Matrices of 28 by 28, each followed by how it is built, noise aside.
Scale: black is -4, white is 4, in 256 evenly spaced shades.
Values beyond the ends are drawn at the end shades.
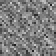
Toeplitz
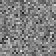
noise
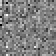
uneven columns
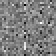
uneven columns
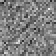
Hankel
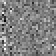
uneven columns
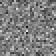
noise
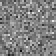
noise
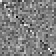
diagonal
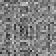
blocks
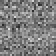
blocks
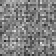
blocks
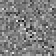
banded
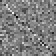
diagonal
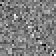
banded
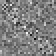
banded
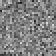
noise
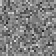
noise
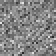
Hankel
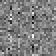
uneven columns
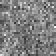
smooth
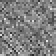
Toeplitz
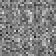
blocks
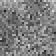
smooth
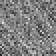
Toeplitz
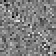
banded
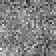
smooth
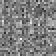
blocks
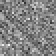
Toeplitz
